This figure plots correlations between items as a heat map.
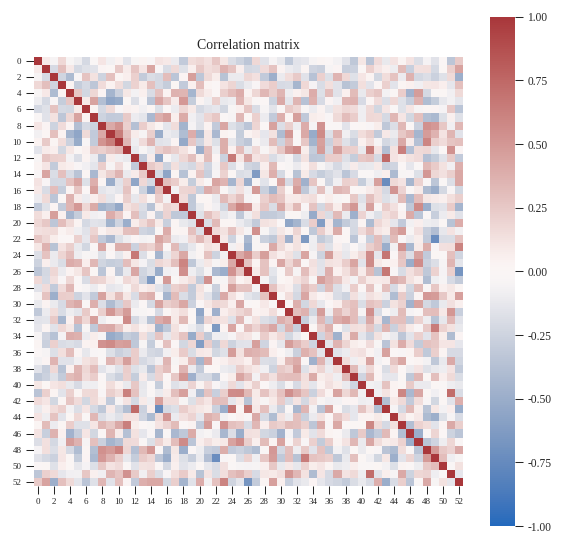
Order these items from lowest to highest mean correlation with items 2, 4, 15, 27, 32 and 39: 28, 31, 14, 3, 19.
14, 3, 19, 28, 31
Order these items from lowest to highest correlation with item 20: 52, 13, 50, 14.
50, 13, 14, 52
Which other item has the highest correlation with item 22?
15
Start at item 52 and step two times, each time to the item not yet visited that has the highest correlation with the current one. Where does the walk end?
45
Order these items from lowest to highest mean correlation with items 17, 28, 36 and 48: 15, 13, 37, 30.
37, 15, 30, 13
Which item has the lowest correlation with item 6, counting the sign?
52
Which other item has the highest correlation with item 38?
32
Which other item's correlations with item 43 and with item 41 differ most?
11
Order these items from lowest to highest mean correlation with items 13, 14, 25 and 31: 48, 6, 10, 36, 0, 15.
0, 36, 15, 6, 10, 48
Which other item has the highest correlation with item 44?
16
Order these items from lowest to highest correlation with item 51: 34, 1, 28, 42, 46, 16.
34, 46, 42, 16, 28, 1
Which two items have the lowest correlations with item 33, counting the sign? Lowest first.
22, 15
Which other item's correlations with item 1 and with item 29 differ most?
49
